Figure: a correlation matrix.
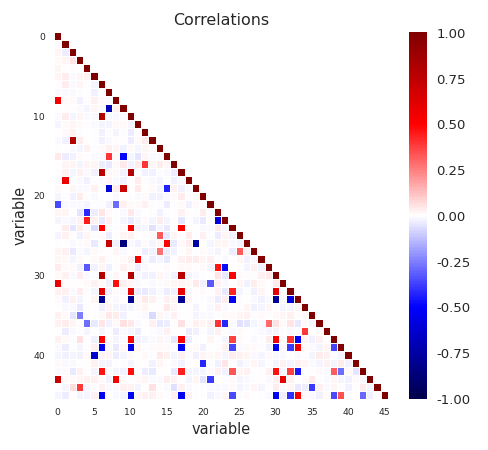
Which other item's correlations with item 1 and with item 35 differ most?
18
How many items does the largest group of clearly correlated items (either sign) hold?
11
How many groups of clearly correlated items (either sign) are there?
13
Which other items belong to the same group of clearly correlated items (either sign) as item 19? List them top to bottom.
7, 9, 15, 26
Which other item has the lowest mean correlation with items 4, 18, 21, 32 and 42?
33
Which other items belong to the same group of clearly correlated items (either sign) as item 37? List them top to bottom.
34
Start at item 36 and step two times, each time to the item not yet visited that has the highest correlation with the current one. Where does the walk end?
29
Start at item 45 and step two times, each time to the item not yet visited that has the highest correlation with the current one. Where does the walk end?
39
